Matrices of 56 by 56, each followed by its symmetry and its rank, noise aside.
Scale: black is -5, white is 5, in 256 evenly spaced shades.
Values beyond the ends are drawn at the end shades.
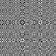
symmetric, rank three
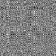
antisymmetric, rank six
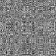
antisymmetric, rank six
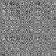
antisymmetric, rank four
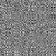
antisymmetric, rank six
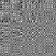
symmetric, rank four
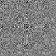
symmetric, rank six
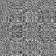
antisymmetric, rank four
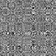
antisymmetric, rank six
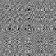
symmetric, rank four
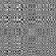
no symmetry, rank three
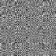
antisymmetric, rank four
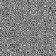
antisymmetric, rank six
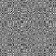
symmetric, rank three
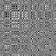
symmetric, rank three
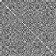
symmetric, rank six
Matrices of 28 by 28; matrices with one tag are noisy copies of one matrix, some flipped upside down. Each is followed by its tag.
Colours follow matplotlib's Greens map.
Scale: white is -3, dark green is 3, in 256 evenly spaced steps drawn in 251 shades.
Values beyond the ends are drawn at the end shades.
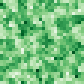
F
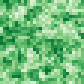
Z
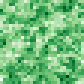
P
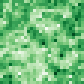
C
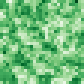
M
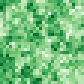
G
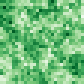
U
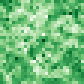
C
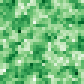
M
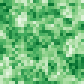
U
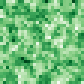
M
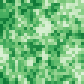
G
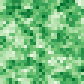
P
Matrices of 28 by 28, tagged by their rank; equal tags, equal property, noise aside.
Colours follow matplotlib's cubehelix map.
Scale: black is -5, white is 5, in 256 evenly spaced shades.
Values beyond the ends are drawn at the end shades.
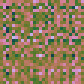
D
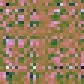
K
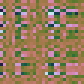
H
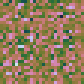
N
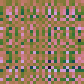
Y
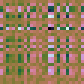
H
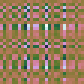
H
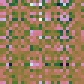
Y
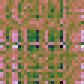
H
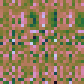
K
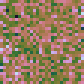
N
